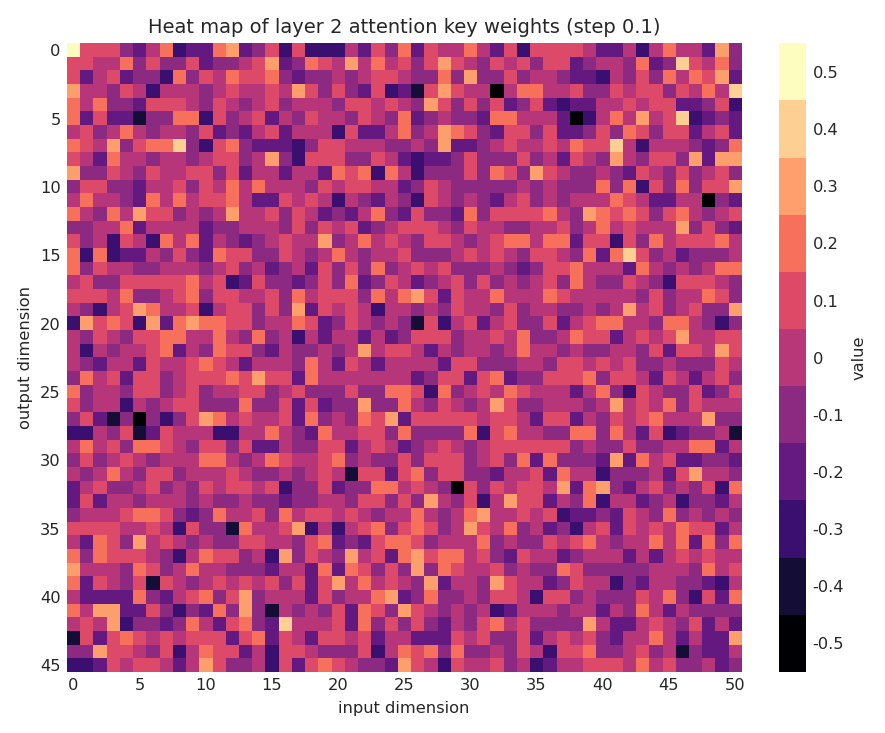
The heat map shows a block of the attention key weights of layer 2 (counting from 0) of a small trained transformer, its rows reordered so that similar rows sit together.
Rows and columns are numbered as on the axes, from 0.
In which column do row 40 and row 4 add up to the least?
47
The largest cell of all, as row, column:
0, 0
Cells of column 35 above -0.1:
28
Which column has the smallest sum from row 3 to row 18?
26
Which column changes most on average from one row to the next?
50
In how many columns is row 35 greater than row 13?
21
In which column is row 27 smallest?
5
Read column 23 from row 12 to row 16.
0.2 -0.1 0 0 0.2
